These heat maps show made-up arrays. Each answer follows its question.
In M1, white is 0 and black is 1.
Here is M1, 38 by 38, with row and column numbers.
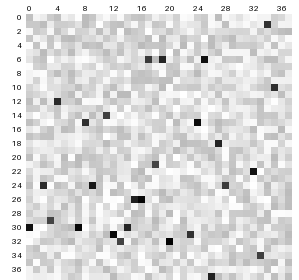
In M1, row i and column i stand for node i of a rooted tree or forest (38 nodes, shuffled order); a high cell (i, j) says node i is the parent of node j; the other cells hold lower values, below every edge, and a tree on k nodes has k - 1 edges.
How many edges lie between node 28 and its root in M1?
4
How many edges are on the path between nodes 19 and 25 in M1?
2
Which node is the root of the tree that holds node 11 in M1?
30
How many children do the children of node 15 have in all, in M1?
3
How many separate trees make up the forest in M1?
11
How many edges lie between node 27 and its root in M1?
2
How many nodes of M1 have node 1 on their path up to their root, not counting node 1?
2
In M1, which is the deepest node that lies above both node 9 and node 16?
26
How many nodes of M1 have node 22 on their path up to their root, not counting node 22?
3
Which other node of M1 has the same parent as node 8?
24
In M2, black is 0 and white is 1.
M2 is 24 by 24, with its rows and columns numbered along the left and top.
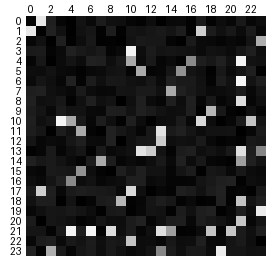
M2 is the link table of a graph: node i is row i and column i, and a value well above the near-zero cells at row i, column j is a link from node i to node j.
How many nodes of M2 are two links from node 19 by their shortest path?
2
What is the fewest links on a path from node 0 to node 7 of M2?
7
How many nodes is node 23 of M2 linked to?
3
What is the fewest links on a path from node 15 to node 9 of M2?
6
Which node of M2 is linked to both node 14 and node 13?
node 21
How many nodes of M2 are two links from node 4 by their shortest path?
9
